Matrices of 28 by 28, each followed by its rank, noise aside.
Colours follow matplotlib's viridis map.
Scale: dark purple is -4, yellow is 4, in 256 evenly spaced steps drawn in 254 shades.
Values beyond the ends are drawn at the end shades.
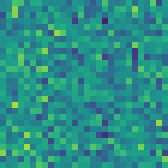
eight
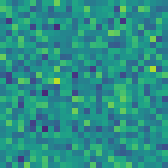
eight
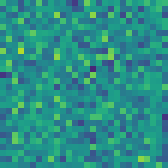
eight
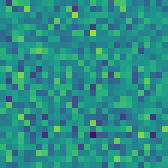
eight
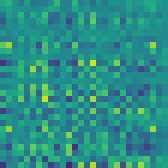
three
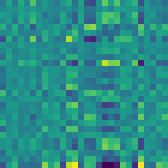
two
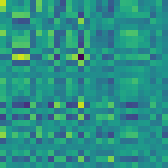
two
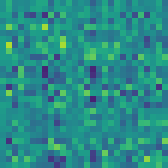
four
